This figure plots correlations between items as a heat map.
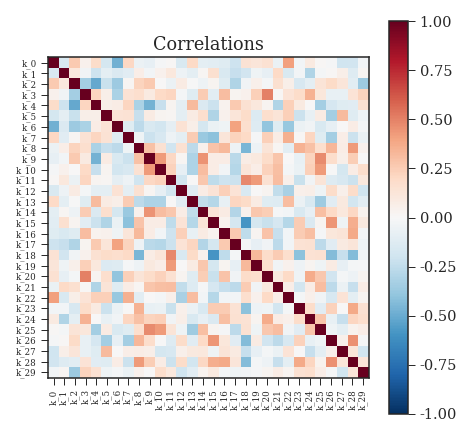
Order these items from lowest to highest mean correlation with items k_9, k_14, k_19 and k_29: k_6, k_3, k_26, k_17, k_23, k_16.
k_17, k_6, k_23, k_16, k_26, k_3
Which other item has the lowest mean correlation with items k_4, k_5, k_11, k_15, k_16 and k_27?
k_2
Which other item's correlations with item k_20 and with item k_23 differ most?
k_18
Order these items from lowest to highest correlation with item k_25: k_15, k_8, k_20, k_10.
k_15, k_8, k_20, k_10
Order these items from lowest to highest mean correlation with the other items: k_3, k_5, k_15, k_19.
k_15, k_5, k_19, k_3
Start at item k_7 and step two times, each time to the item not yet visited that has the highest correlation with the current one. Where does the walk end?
k_0
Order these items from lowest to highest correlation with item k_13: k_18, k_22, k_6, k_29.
k_29, k_6, k_18, k_22
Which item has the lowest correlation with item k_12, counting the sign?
k_22
